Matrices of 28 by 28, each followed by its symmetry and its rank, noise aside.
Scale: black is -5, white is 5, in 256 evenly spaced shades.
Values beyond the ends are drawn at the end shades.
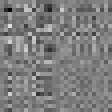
no symmetry, rank three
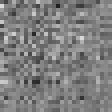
no symmetry, rank four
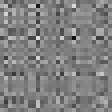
no symmetry, rank two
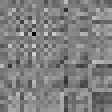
symmetric, rank four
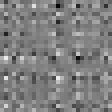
antisymmetric, rank two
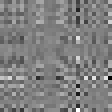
antisymmetric, rank two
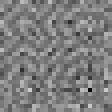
symmetric, rank three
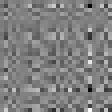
no symmetry, rank two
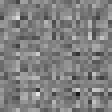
no symmetry, rank three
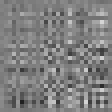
antisymmetric, rank two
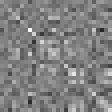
symmetric, rank four
